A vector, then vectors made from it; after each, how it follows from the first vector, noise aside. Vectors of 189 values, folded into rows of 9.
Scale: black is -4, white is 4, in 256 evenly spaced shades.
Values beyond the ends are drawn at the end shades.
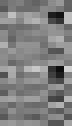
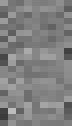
wrapped around, shrunk.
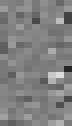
negated, partly zeroed.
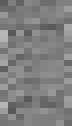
wrapped around, negated, shrunk.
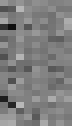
wrapped around, partly zeroed.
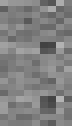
wrapped around, shrunk.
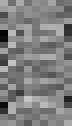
wrapped around.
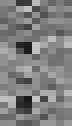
wrapped around.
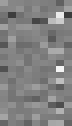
negated, partly zeroed.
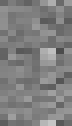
wrapped around, negated, shrunk.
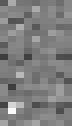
reversed, negated, partly zeroed.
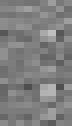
wrapped around, negated, shrunk.
